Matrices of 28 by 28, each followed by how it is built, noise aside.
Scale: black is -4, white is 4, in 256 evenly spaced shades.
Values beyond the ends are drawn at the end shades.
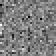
uneven columns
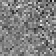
upper triangular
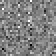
uneven columns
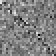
banded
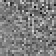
upper triangular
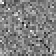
diagonal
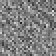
Toeplitz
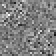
block diagonal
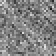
Toeplitz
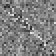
banded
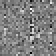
uneven columns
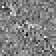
banded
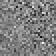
upper triangular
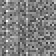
repeating rows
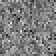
diagonal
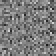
repeating rows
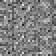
repeating rows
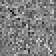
diagonal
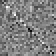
diagonal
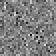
banded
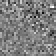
upper triangular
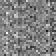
repeating rows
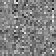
uneven columns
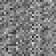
repeating rows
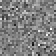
block diagonal
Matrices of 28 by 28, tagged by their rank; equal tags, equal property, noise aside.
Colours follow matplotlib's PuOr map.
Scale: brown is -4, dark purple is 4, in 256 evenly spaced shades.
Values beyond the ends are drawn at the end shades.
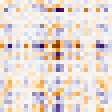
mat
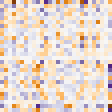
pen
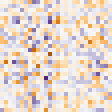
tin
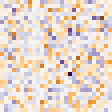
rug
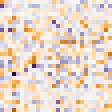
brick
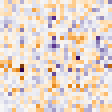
brick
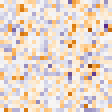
rug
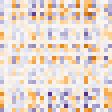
mat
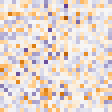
rug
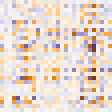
pen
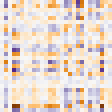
mat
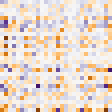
pen
